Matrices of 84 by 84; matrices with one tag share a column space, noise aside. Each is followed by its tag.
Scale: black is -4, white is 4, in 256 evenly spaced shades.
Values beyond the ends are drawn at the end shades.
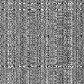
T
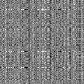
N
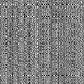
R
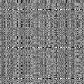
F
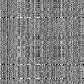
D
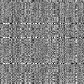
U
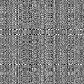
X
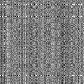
R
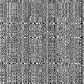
U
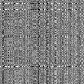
T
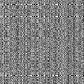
R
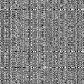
N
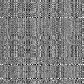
D
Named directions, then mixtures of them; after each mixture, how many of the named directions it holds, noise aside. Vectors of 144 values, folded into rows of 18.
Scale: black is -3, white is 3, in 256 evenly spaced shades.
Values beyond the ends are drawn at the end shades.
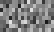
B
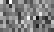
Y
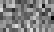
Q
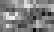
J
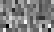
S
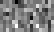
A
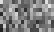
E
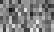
two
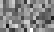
four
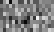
two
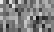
three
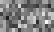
three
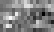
one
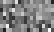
one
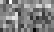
four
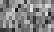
four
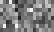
four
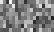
three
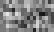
three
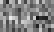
two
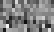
one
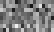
two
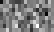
two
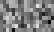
four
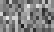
three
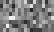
three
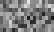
three
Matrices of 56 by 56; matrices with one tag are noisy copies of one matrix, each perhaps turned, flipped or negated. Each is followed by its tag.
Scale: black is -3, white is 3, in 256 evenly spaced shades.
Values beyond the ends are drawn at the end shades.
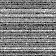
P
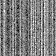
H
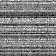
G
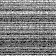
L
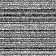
P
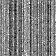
P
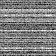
P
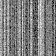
G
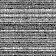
P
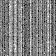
P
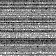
G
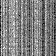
L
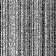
L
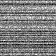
H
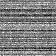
P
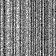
H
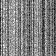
L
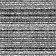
P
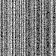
H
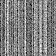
P
